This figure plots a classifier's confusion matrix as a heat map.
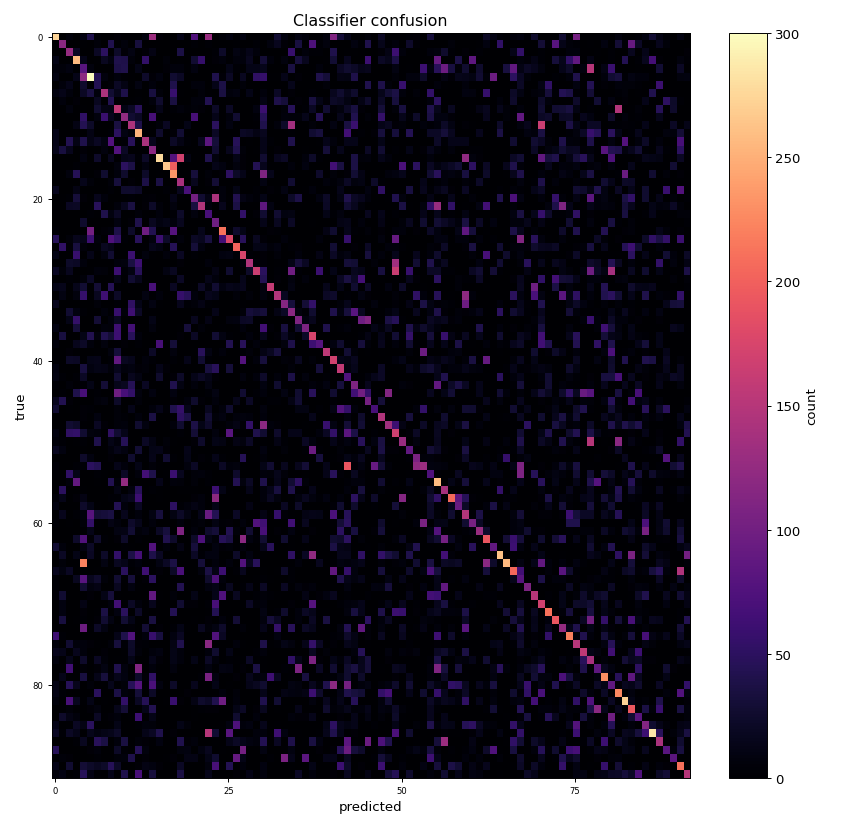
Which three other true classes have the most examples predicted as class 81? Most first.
9, 50, 42
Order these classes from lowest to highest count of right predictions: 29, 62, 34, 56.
34, 56, 29, 62
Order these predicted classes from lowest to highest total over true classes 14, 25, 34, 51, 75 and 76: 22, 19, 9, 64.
19, 64, 22, 9
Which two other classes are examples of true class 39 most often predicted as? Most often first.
53, 80
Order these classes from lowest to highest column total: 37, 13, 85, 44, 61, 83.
61, 13, 44, 85, 37, 83
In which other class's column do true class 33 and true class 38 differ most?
59
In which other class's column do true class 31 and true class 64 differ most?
37
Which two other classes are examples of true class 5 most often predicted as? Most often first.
4, 63
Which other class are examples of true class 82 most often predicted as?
24
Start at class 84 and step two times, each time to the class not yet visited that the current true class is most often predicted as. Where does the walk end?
40
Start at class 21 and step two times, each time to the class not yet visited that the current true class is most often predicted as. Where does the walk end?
10
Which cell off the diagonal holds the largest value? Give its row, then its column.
65, 4
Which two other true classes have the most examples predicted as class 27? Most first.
62, 88
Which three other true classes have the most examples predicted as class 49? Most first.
29, 28, 25
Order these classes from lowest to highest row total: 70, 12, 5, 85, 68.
68, 70, 85, 12, 5
